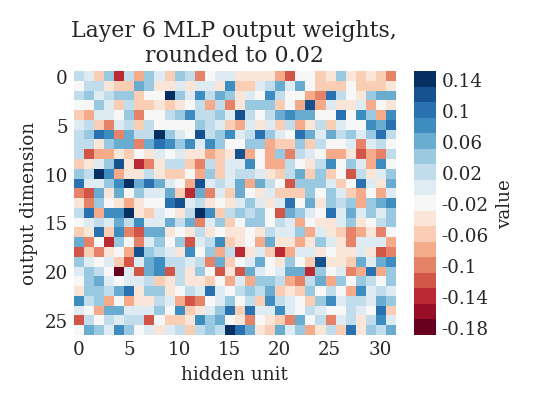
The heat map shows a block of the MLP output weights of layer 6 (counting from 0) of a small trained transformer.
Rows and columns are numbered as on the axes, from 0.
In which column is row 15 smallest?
12
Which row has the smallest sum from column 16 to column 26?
18
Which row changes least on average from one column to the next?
1
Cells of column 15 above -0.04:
16
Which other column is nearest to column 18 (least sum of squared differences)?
3
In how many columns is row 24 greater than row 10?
17
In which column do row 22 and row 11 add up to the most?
5
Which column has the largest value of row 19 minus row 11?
21
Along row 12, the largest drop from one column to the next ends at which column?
13
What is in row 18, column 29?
-0.04
